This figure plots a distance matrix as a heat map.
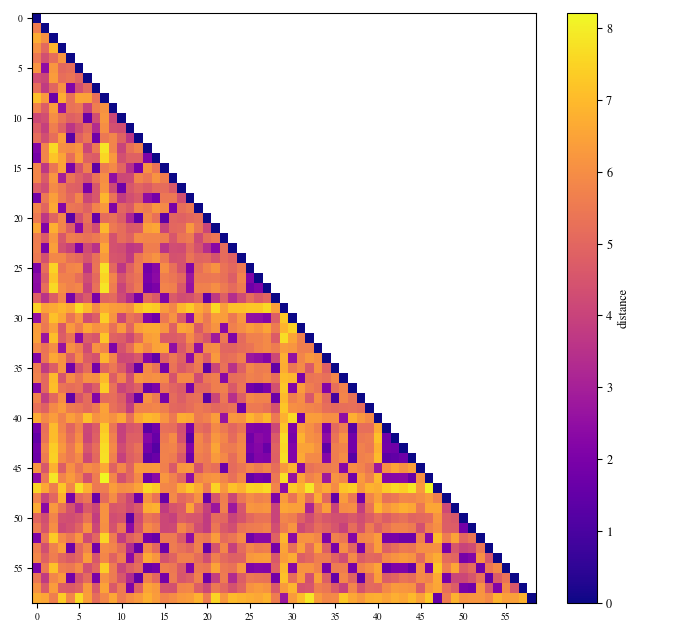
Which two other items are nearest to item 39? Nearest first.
24, 11
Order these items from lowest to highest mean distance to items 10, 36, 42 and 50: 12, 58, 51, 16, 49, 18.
18, 51, 16, 12, 49, 58
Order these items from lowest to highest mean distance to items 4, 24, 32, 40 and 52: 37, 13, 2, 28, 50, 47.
28, 50, 37, 13, 2, 47
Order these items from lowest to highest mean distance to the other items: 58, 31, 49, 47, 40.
49, 31, 40, 58, 47
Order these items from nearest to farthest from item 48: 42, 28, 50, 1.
28, 1, 50, 42
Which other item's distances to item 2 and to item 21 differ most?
8
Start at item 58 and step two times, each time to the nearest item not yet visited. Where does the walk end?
29
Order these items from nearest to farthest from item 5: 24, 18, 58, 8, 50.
50, 24, 18, 8, 58
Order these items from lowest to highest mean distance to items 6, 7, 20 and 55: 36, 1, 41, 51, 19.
41, 1, 51, 19, 36
